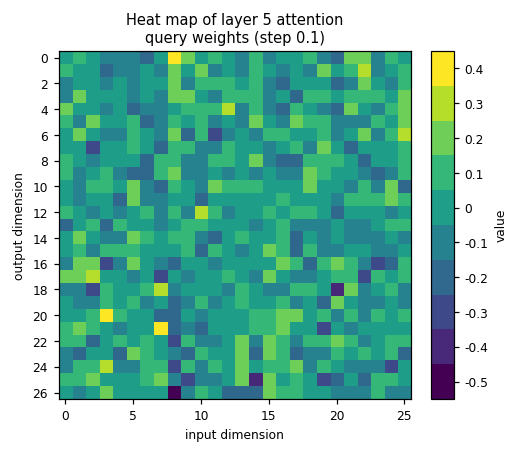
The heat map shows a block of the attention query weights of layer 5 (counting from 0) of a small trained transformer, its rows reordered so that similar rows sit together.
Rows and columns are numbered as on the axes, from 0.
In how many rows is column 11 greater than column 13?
8
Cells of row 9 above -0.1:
13
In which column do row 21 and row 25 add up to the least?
19
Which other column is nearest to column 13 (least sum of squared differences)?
6
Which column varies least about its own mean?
4
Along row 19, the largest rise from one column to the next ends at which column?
20
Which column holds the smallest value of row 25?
14
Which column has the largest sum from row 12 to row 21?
16
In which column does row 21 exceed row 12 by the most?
7
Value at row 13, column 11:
0
